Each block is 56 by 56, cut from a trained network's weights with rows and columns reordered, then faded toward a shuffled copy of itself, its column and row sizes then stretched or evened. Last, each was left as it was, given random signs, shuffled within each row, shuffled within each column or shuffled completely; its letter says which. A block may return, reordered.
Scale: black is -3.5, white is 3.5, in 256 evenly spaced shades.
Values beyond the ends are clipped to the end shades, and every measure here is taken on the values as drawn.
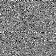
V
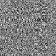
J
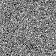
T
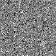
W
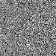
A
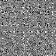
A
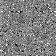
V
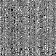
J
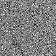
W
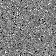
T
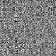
J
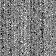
W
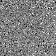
V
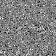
V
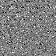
V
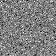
T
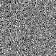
W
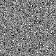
W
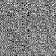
J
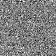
V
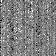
W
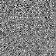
A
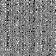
J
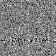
A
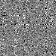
A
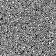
T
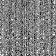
J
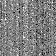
W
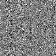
W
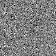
W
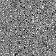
W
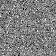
T
